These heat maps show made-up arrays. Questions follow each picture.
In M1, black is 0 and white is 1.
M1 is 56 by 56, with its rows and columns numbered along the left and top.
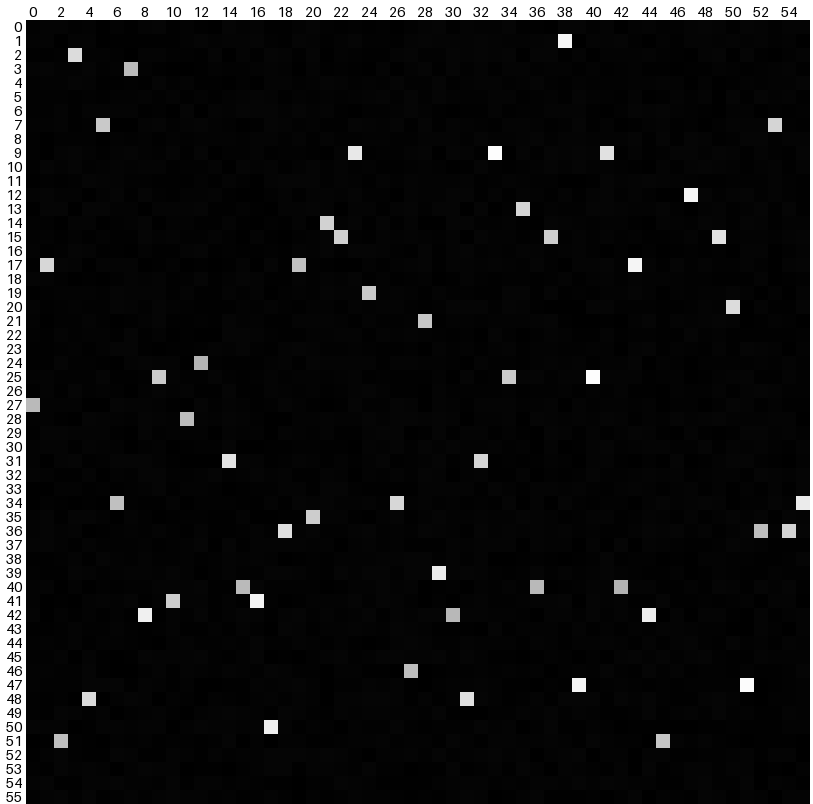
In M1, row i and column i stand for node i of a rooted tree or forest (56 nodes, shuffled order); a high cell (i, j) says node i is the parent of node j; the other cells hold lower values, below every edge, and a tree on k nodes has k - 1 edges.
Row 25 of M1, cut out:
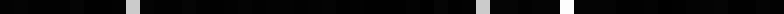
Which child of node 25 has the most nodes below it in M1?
40
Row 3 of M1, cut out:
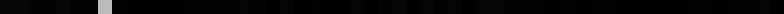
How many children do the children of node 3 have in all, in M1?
2
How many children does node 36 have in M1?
3
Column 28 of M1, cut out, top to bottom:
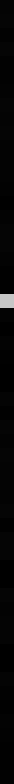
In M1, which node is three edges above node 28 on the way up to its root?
31
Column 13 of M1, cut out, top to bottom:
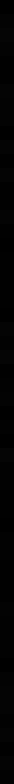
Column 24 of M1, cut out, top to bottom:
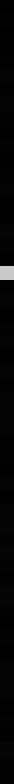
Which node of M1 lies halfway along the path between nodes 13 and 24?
50
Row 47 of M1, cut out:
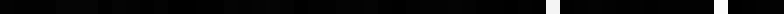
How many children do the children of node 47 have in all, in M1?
3
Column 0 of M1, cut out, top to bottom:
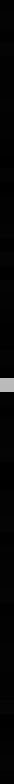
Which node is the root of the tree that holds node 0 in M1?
46
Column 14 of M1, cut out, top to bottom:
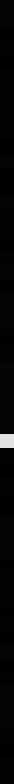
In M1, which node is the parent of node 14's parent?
48
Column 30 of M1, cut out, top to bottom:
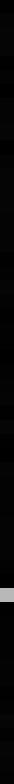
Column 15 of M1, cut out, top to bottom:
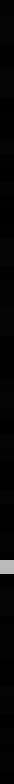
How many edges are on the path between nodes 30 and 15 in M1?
3
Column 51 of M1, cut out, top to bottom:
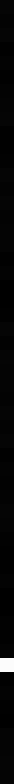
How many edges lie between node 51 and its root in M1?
9
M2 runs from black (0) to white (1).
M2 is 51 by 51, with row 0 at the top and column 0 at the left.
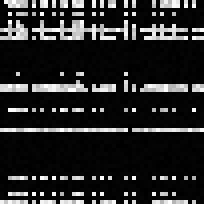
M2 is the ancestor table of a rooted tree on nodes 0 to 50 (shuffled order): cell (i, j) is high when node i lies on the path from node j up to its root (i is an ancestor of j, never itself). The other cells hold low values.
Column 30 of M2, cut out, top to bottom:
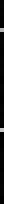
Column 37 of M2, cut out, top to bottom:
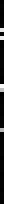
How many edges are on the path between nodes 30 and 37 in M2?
5
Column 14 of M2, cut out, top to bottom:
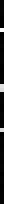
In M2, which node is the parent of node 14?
21
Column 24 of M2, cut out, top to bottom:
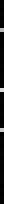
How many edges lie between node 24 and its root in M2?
3
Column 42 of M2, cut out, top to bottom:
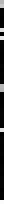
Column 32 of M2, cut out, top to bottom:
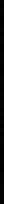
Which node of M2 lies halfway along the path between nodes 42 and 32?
9
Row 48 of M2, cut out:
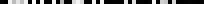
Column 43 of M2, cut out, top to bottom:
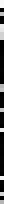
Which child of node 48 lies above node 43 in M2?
3
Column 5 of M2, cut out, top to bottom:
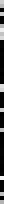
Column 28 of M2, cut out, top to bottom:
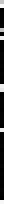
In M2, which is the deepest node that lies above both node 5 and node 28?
1
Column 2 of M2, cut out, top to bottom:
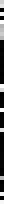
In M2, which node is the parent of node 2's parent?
6
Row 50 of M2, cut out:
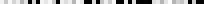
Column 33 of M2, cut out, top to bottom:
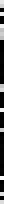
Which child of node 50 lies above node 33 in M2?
0
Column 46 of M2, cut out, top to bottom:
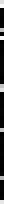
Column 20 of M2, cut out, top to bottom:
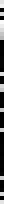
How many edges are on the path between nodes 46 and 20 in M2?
9
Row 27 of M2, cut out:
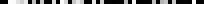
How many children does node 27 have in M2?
2
